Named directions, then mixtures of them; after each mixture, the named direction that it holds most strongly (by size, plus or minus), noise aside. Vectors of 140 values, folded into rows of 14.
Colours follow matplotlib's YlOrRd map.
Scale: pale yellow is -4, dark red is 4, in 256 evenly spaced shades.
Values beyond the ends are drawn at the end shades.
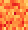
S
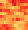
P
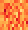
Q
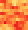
P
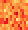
Q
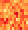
Q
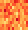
Q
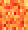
S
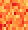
S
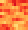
P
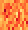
Q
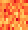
Q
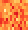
Q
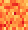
S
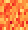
Q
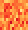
Q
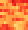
P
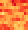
P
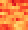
P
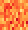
Q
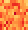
S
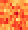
P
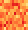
S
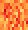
Q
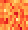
Q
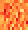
Q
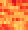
P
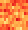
P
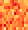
S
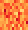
Q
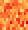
Q
